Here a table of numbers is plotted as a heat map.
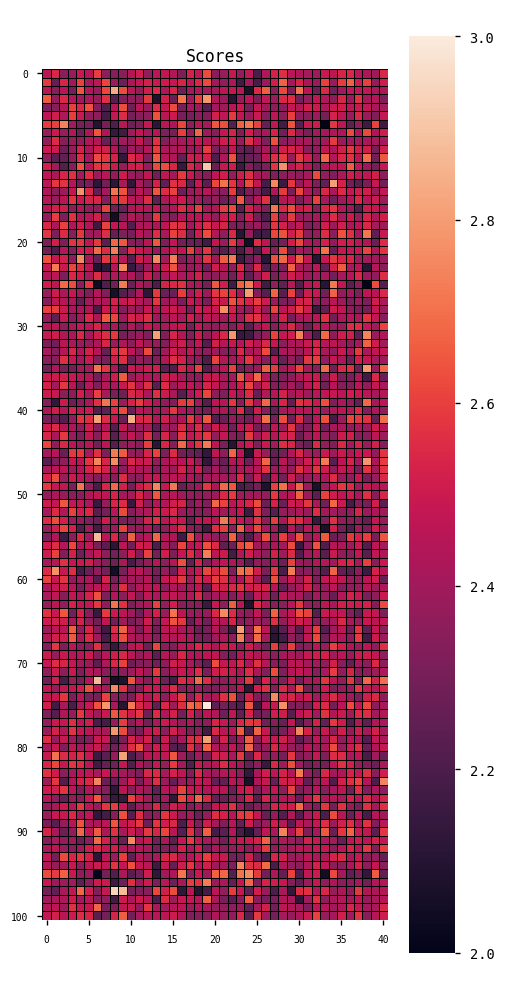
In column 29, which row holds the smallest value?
97
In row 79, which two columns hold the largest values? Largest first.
19, 24
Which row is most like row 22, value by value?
49
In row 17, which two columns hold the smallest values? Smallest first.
8, 26
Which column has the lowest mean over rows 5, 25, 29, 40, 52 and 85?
6
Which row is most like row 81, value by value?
23
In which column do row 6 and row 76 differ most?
33
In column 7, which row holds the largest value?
75
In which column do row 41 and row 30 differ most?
10
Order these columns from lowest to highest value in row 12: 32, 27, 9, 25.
27, 25, 9, 32
